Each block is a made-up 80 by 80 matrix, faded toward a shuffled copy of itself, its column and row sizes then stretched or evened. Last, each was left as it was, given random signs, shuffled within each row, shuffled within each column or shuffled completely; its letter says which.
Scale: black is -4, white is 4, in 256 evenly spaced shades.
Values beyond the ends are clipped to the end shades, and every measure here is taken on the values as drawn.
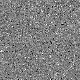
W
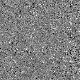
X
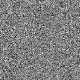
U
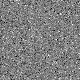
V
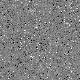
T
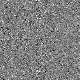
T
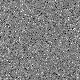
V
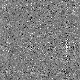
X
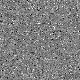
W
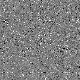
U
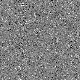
T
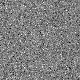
V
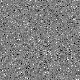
U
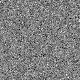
V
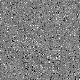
U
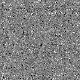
X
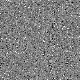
T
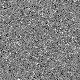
V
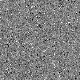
T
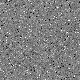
V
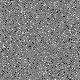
V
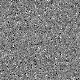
T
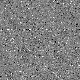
W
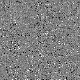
U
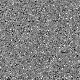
W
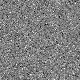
V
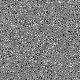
W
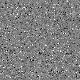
W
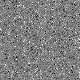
T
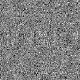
U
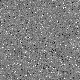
V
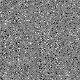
X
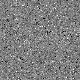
W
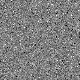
T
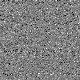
W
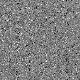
T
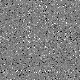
X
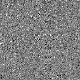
U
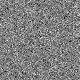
V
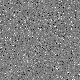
V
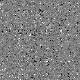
X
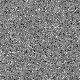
W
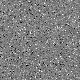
V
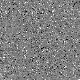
X
